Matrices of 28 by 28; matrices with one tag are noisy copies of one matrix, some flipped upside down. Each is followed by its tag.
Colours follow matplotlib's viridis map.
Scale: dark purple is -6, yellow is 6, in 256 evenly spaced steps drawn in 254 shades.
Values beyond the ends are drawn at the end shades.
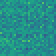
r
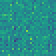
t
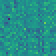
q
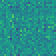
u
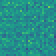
r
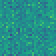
u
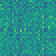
u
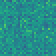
u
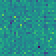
u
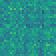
q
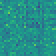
q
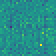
u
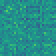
q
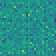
r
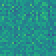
t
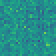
q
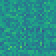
q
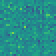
q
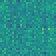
u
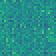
u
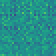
t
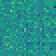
q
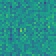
u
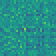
q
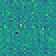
u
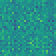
t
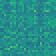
q
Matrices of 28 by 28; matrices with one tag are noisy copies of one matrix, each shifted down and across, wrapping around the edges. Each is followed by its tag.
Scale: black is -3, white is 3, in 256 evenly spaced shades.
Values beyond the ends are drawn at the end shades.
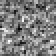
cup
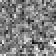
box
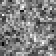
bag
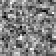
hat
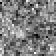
bag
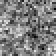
bag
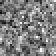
hat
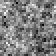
bag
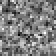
box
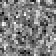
hat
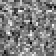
hat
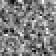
hat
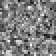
hat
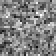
box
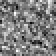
hat
